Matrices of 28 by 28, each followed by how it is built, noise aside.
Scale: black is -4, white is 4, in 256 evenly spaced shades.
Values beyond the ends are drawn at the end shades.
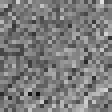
Hankel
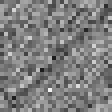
Hankel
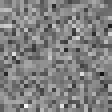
noise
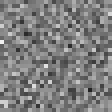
noise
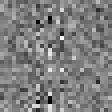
uneven columns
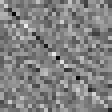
diagonal
